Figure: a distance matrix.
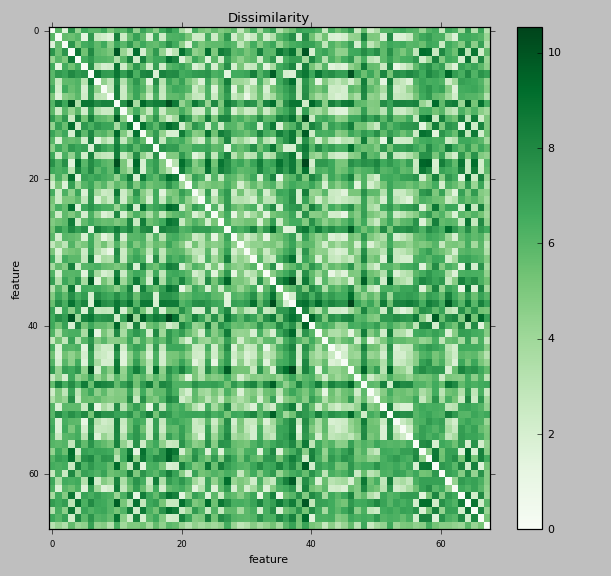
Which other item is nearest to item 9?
30
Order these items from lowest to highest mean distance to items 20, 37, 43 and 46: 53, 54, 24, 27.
53, 54, 24, 27
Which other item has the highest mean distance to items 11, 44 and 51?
37
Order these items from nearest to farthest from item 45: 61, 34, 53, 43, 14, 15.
43, 53, 15, 61, 34, 14
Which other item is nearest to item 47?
21
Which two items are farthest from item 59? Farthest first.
39, 10
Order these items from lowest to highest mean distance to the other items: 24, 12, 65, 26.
26, 65, 24, 12
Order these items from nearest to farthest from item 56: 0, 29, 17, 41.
17, 29, 0, 41
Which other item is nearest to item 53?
5
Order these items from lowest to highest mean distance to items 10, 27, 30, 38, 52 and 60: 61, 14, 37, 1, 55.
1, 55, 37, 61, 14
